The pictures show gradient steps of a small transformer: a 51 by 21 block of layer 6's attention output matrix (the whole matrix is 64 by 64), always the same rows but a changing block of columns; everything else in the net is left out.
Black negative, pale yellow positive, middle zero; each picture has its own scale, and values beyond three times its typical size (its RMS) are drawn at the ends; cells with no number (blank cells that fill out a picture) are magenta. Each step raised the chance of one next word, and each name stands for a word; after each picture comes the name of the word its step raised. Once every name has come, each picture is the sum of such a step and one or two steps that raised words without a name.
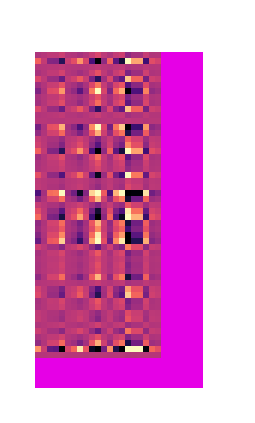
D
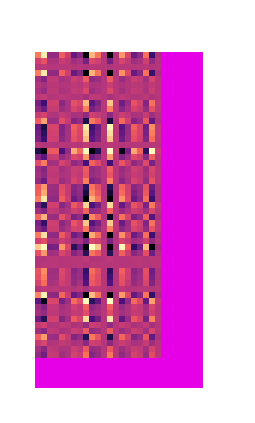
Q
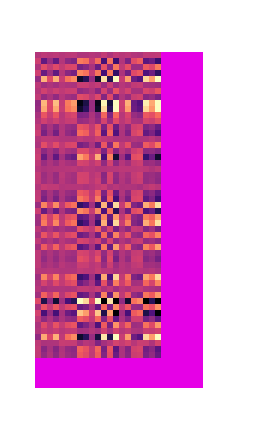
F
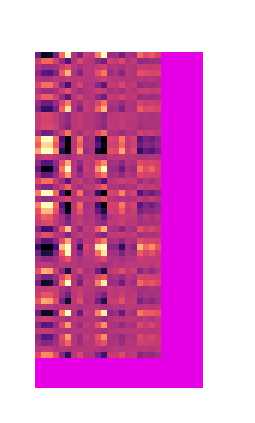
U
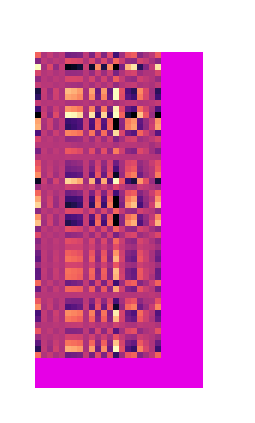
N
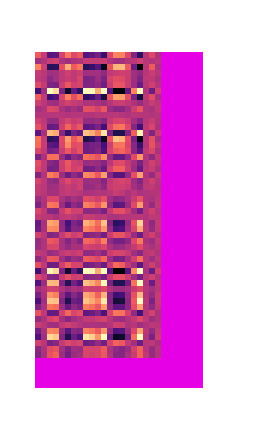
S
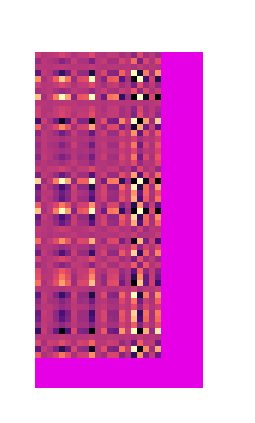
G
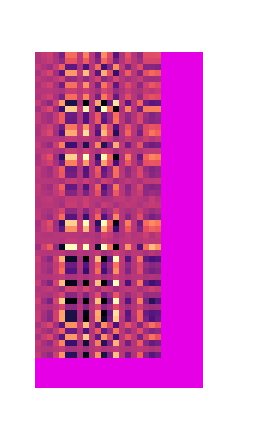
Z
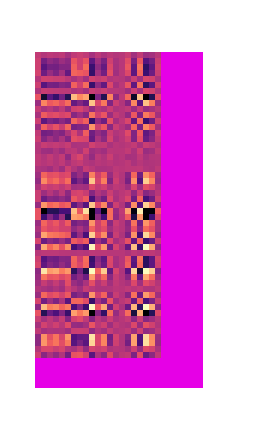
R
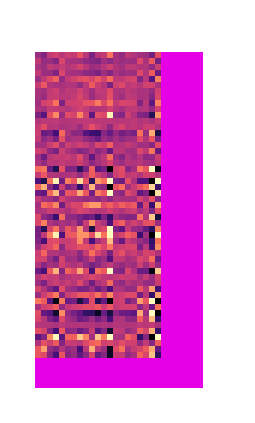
R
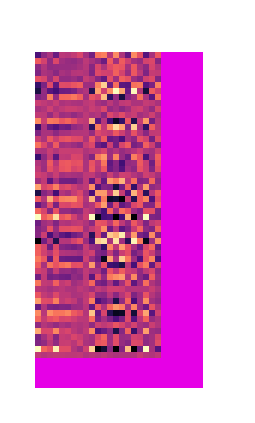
D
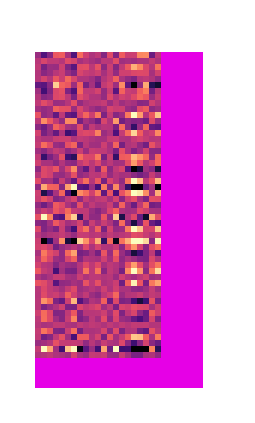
D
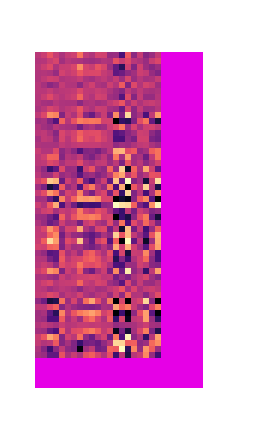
R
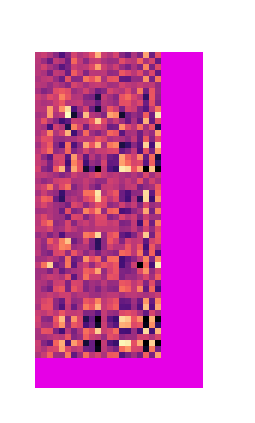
N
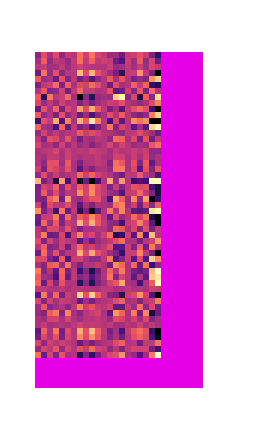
G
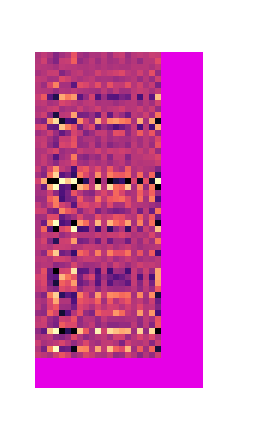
G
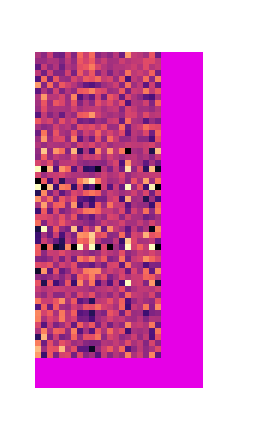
Q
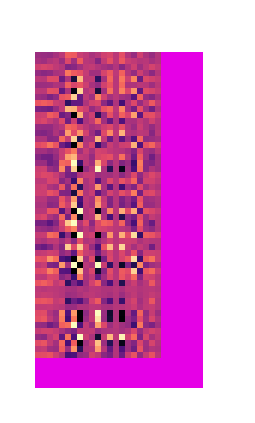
Z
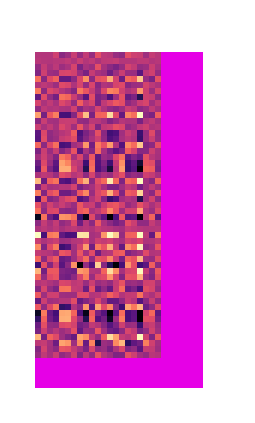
R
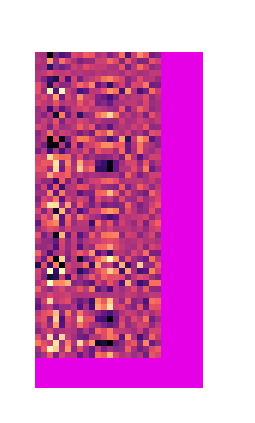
S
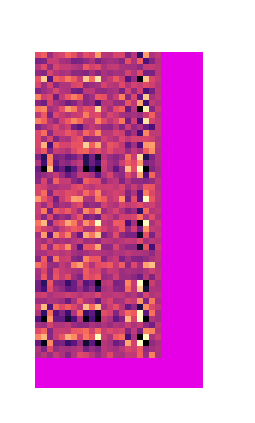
Z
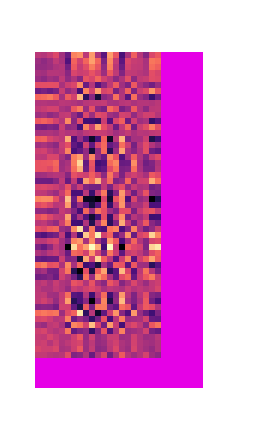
U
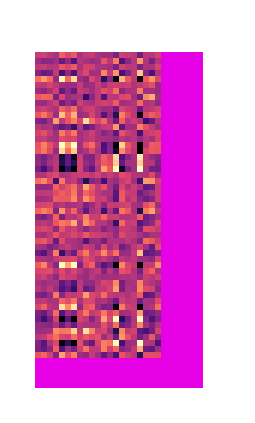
G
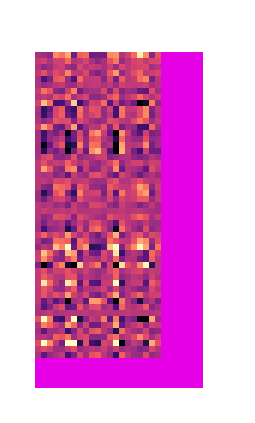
Q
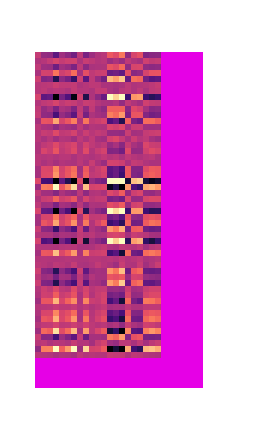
G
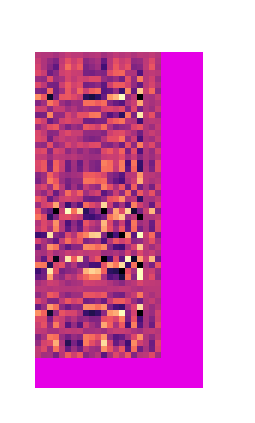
R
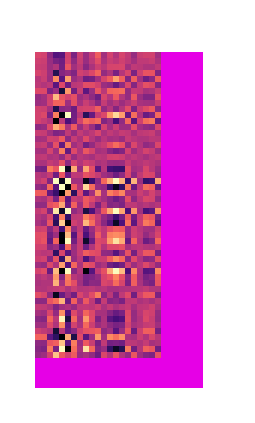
G
